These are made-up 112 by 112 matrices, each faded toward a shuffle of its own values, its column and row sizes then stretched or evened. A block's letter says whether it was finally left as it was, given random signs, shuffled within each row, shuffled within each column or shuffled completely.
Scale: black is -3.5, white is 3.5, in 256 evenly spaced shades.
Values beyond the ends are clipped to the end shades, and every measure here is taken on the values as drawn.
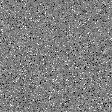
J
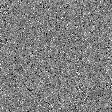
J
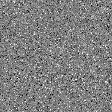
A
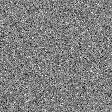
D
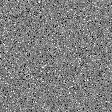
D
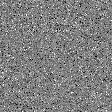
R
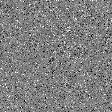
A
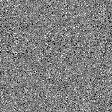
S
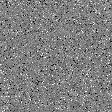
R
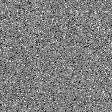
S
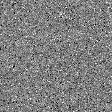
J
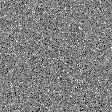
A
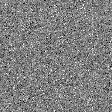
J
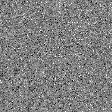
A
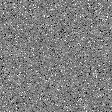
D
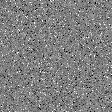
D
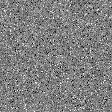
J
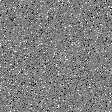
D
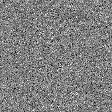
J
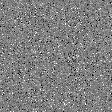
A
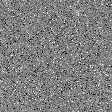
D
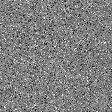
J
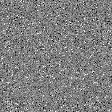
A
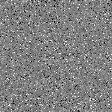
A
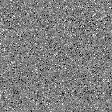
S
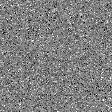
A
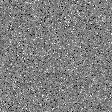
D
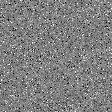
D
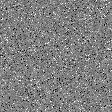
D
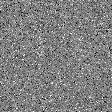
R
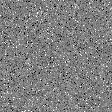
J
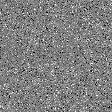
A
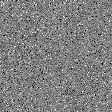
D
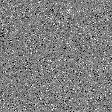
A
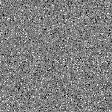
S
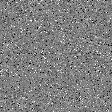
R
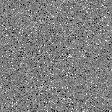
S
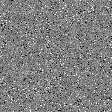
J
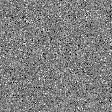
S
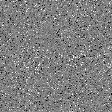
S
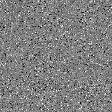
S
